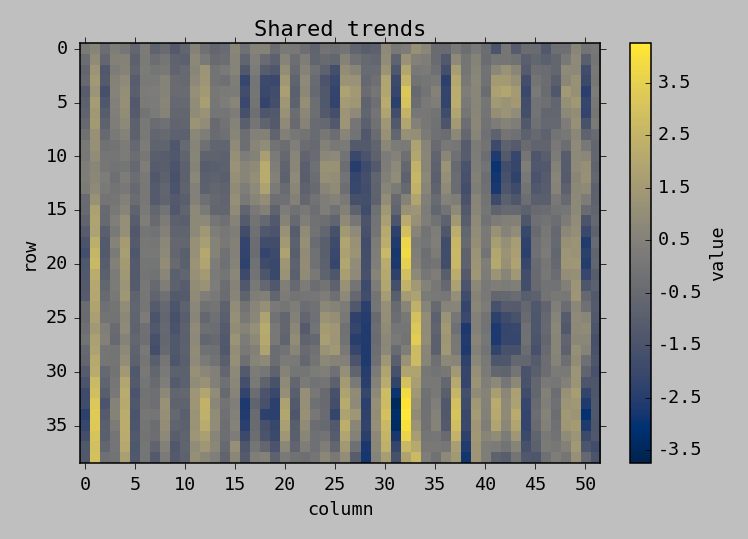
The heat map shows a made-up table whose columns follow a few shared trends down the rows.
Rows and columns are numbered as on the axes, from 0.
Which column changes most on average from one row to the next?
41
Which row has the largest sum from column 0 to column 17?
34
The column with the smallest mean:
28
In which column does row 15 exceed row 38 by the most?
38
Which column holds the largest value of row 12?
33
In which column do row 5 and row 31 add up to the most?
32
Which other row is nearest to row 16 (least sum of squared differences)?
22
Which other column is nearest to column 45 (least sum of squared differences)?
7
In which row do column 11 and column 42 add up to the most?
4
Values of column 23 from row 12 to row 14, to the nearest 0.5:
-0.5 -0.5 0
